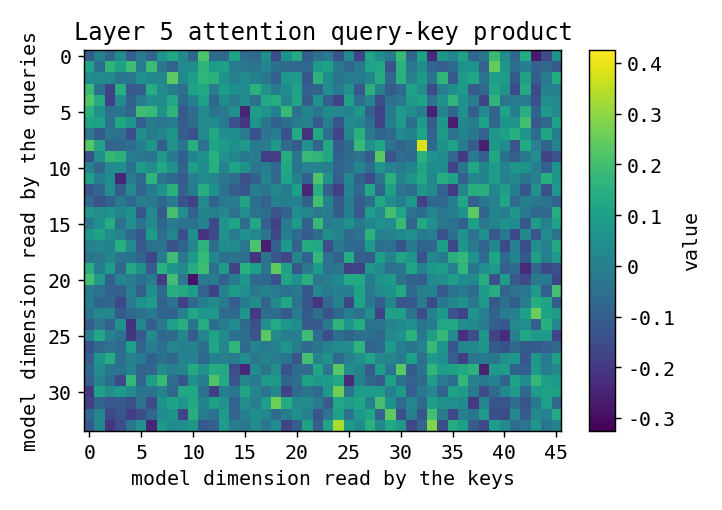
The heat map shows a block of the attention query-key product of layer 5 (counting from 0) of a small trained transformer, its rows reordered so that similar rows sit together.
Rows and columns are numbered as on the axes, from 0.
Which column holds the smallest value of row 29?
25
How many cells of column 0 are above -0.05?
21
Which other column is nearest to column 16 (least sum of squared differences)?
13
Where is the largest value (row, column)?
8, 32
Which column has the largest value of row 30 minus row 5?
15
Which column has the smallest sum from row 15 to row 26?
40
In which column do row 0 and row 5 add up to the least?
33
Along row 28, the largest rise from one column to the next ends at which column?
39
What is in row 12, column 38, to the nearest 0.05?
0.15
